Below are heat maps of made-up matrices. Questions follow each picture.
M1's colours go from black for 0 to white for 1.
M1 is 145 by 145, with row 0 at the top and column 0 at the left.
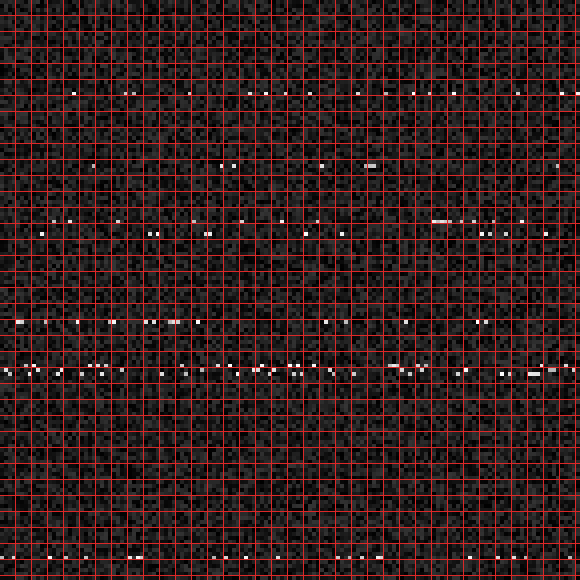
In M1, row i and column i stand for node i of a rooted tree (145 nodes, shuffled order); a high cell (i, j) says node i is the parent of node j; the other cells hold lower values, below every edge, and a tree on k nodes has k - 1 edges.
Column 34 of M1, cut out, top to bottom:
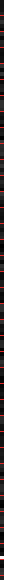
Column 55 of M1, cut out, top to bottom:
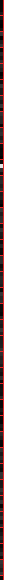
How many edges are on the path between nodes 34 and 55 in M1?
3
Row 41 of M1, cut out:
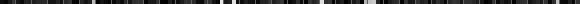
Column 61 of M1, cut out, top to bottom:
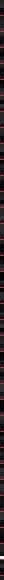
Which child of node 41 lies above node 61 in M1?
139
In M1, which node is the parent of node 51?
58
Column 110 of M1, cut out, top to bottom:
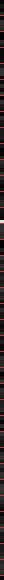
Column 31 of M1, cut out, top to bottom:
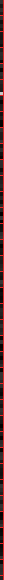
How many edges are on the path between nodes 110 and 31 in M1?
4
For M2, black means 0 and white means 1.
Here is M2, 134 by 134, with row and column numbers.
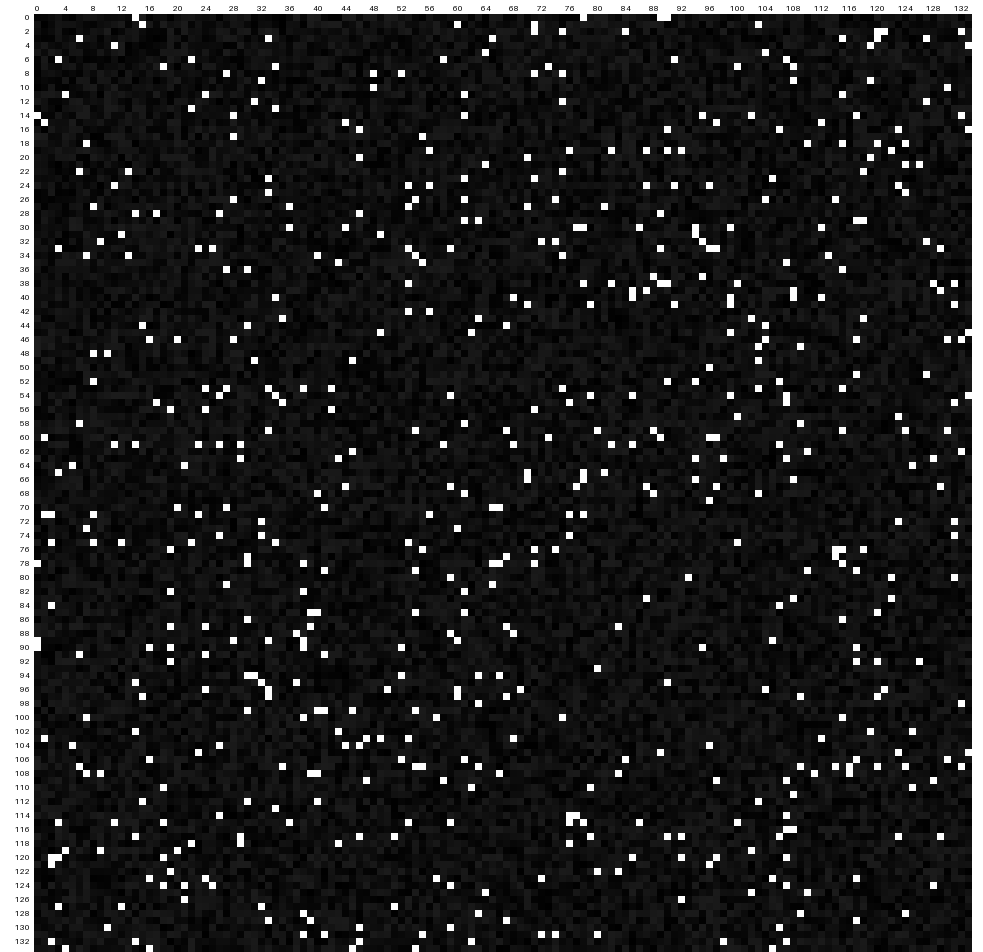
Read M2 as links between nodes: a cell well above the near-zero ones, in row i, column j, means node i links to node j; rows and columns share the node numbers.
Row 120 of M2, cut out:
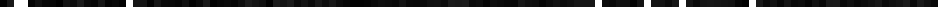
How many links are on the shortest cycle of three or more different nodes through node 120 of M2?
4
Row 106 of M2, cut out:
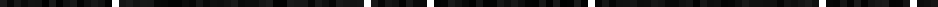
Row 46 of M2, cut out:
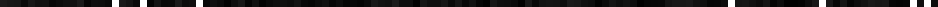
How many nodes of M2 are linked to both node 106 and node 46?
3
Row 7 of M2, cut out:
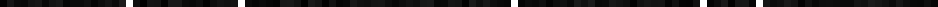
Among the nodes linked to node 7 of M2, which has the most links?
node 108
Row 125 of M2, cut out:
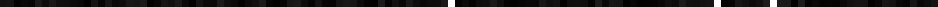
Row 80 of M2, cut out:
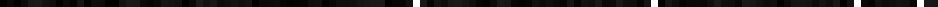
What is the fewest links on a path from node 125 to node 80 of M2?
5
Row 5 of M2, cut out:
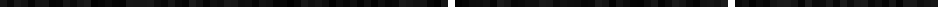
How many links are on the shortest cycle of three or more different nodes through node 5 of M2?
8
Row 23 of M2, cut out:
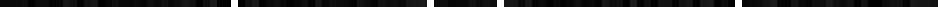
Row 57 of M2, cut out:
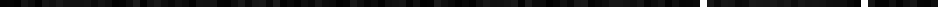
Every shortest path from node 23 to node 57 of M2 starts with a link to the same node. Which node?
node 105
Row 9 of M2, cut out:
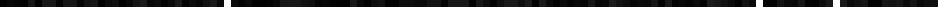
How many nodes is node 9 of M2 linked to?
3
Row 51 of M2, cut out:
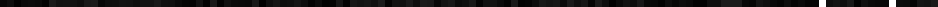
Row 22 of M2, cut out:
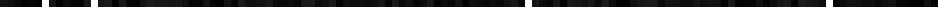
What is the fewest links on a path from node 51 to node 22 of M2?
4
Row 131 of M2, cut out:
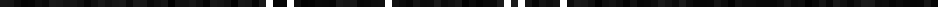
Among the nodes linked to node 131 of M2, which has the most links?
node 38
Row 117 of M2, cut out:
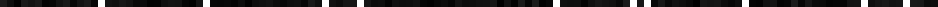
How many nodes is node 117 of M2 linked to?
10
